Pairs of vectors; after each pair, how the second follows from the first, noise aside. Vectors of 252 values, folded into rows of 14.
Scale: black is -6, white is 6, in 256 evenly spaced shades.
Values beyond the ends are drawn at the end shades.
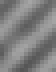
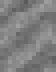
wrapped around, shrunk.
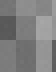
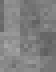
reversed, shrunk.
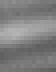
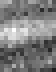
scaled up.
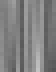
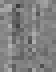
reversed, negated, partly zeroed.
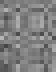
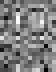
scaled up.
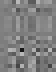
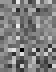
scaled up.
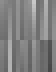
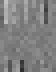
reversed, negated, partly zeroed.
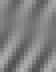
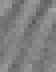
reversed, shrunk.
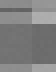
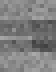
wrapped around, negated.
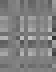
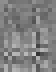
wrapped around.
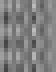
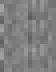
wrapped around, shrunk.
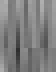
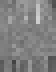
reversed, negated, partly zeroed.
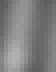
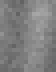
reversed, shrunk.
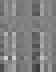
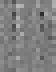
reversed, negated, partly zeroed.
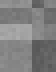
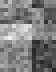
scaled up.
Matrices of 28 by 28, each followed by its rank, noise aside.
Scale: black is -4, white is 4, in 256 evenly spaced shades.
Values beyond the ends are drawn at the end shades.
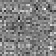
six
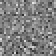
six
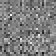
six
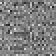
four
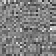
five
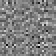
four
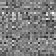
five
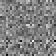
five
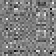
four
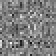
four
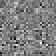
four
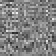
four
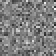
five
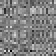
three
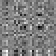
three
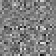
four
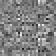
four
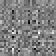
four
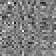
four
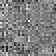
six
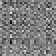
three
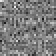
six
